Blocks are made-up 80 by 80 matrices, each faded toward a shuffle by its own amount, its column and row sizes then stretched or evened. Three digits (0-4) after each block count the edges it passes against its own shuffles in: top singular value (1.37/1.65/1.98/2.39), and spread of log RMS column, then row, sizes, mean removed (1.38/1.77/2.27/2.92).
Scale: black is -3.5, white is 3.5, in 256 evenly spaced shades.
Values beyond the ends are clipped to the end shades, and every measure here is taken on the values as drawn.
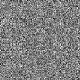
3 2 1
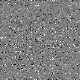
0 1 3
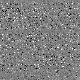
0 0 3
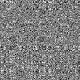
3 0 2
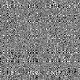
4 3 3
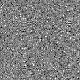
3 0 0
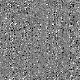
2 3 1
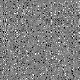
3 2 1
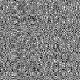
4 0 0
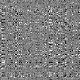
4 3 3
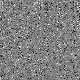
1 1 0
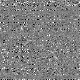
0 2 4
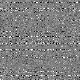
3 2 4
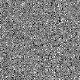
1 3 2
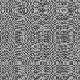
4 0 2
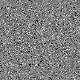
0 1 2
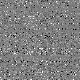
0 1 4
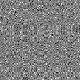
4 0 0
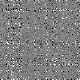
1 4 4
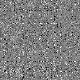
0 3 3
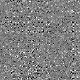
2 2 3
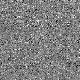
1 0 2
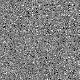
0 2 1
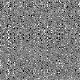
3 3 2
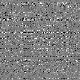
3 0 4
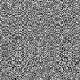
4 2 1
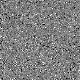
0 1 2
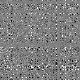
1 3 4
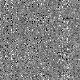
2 3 1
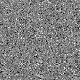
2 0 1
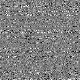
0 1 4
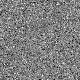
0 0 0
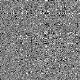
1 2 3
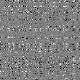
3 2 4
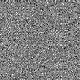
3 0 0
